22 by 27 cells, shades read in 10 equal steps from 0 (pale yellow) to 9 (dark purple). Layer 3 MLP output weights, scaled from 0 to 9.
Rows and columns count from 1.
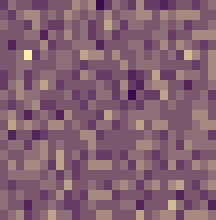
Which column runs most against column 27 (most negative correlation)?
1
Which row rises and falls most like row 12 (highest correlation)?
3
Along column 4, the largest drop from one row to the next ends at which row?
6
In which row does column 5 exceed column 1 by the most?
14
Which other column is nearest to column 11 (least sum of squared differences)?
15
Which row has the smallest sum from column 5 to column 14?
17
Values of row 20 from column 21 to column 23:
6 6 8
